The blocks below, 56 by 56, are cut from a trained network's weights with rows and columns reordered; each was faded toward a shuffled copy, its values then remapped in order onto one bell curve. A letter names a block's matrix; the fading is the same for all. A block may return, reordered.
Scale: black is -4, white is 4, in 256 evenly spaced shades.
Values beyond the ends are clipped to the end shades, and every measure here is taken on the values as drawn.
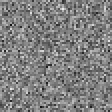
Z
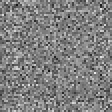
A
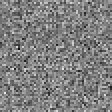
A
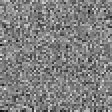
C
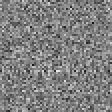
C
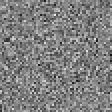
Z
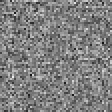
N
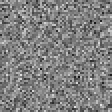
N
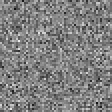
A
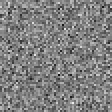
A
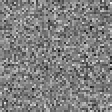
N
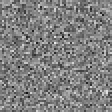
N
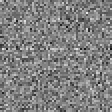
C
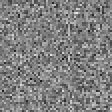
C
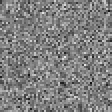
Z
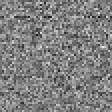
C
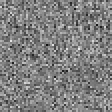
Z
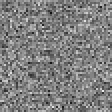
C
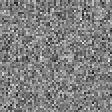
A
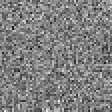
C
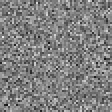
N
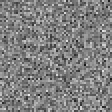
A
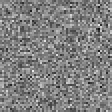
A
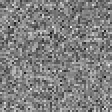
Z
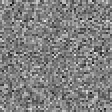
C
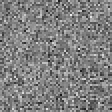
C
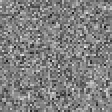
Z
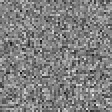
A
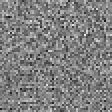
A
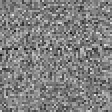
C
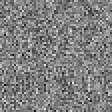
A
